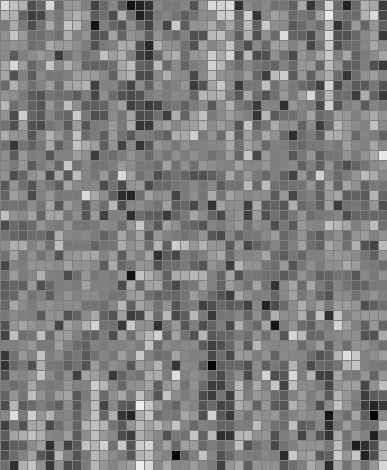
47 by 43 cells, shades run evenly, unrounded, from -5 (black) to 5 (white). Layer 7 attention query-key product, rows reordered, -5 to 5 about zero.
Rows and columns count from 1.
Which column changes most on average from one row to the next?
15
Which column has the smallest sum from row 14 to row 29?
33
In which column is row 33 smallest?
31
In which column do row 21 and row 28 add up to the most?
16
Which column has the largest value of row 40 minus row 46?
20
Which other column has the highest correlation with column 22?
38
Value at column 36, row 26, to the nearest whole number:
0
